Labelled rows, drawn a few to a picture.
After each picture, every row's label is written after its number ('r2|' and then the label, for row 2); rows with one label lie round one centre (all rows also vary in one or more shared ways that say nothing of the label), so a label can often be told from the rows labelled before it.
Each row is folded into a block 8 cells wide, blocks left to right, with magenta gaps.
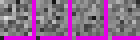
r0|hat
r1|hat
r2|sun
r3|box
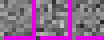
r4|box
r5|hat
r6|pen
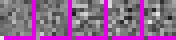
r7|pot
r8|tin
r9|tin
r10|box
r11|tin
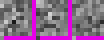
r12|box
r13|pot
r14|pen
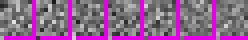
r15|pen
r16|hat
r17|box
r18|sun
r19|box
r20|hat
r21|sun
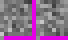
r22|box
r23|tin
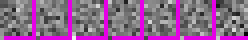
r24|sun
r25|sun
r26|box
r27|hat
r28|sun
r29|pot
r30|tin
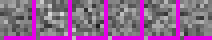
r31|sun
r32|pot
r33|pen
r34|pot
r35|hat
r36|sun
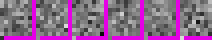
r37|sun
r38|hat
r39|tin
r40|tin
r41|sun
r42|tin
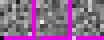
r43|hat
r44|tin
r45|pen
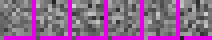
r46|pot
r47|hat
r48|sun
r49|hat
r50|tin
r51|hat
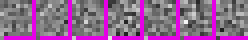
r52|box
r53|pen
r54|pot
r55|tin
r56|box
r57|tin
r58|hat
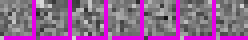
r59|pot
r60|pot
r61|pen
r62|box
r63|sun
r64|tin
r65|box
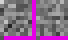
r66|pen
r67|sun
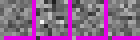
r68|pen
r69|tin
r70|hat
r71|sun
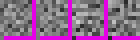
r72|pen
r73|hat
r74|pen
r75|hat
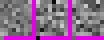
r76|tin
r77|hat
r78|pen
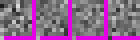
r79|pen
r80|tin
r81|box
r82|hat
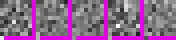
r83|pot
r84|box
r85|pen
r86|sun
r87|hat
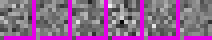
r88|sun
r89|pen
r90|tin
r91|box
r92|sun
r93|pen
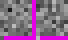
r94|hat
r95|pen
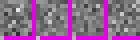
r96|sun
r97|pot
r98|box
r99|tin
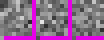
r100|pen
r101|pen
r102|hat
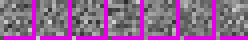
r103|pen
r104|pot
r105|pot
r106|tin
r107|pen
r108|pot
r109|sun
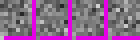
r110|tin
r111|pen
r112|box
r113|pen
